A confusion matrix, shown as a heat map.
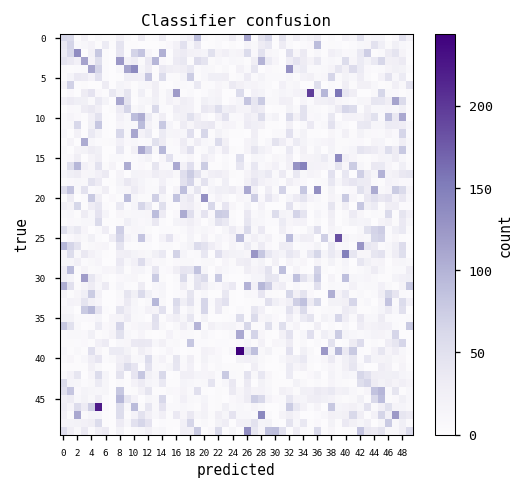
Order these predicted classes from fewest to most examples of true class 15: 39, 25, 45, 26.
26, 45, 25, 39
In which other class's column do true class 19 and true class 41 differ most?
36
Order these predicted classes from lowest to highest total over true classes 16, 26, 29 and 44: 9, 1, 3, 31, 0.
3, 9, 31, 0, 1
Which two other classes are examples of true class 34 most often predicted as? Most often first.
4, 3
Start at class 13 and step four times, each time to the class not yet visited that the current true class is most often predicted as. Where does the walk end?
28
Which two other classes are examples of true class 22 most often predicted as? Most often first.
17, 13
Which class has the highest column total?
8
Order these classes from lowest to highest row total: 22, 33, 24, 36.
24, 36, 22, 33
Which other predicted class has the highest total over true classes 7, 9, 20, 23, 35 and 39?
25
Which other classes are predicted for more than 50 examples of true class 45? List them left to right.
8, 14, 27, 28, 44
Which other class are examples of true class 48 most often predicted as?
46
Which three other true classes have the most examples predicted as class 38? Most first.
32, 46, 5
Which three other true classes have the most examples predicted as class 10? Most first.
4, 12, 46
